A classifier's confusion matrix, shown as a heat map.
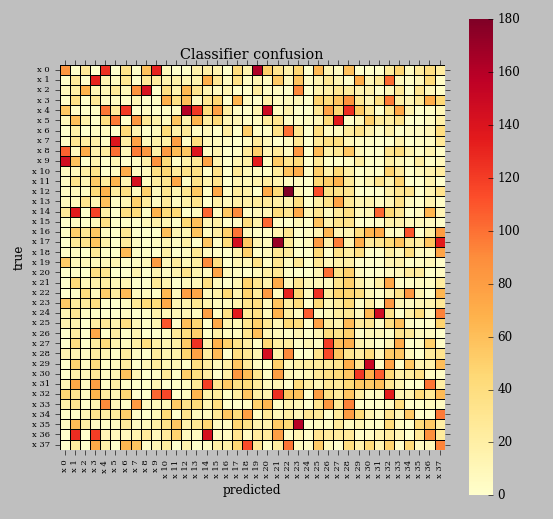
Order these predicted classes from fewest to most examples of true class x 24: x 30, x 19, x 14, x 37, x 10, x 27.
x 10, x 27, x 19, x 30, x 14, x 37
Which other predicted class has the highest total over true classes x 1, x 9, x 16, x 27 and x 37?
x 3
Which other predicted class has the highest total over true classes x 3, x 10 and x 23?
x 32
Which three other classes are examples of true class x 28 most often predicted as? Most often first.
x 20, x 26, x 22
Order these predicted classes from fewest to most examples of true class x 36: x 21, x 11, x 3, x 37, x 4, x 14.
x 4, x 37, x 11, x 21, x 3, x 14
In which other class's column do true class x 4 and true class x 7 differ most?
x 12
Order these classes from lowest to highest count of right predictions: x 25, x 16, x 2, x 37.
x 16, x 2, x 25, x 37
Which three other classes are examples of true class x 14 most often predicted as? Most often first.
x 1, x 3, x 31
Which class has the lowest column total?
x 24
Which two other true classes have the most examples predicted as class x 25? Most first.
x 22, x 12
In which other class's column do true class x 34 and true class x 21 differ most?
x 37
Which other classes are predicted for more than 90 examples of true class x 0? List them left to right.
x 4, x 9, x 19
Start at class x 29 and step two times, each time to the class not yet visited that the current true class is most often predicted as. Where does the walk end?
x 31
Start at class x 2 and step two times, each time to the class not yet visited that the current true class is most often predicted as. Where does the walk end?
x 13
